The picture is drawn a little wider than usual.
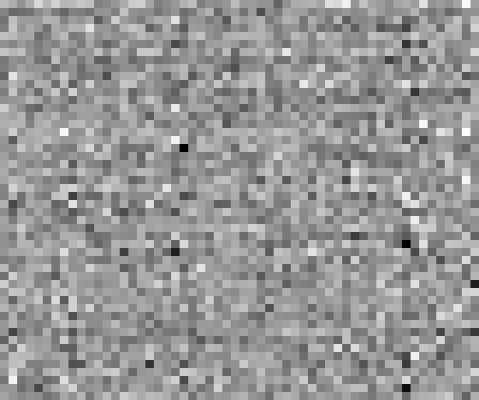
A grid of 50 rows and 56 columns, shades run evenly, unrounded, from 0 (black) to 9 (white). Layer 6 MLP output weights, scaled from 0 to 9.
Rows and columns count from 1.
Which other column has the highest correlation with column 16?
37
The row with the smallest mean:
8
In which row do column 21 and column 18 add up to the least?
32
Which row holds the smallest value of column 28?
9
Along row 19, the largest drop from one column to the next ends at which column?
22
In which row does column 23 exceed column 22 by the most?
19
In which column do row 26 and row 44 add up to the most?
18
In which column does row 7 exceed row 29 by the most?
34
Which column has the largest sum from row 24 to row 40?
45
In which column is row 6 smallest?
48
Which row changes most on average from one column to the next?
25
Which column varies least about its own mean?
35
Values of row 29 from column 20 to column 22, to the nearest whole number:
6 6 6
